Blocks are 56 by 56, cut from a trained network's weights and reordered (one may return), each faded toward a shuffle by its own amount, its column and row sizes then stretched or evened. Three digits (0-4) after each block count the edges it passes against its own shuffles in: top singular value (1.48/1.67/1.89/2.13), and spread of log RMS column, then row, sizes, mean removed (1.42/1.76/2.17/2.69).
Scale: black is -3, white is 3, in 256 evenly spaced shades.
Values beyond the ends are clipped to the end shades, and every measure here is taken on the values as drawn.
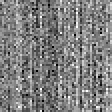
4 3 0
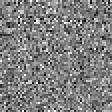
1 2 1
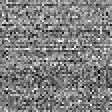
2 0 0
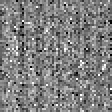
1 1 1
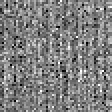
2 1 0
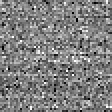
0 1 0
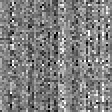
3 4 1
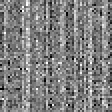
4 3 1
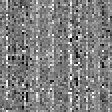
3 4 1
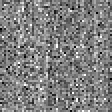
0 1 0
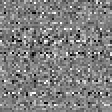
0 2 4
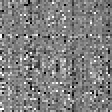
1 4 3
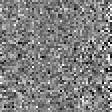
2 3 2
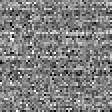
2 1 1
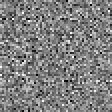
0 1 1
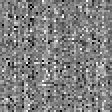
1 3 1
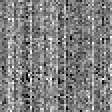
4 3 2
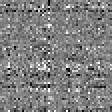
1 3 3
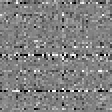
3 2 4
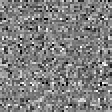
1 1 4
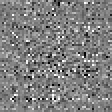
0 3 4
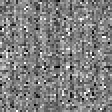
1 2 1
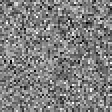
1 0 0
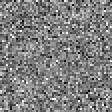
0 1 1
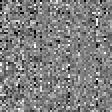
0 4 1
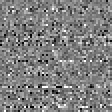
0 2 4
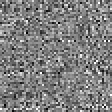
0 2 2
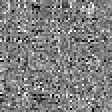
0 3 3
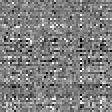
2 3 3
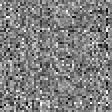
3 3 1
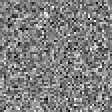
1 1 1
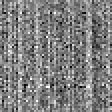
4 0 2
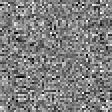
1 2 1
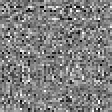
2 3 3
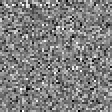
0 0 1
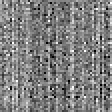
4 2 2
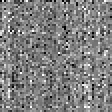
1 3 2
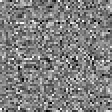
2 1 2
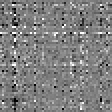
2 4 3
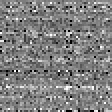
1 1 4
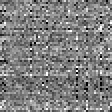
2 3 0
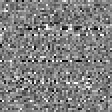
2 0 4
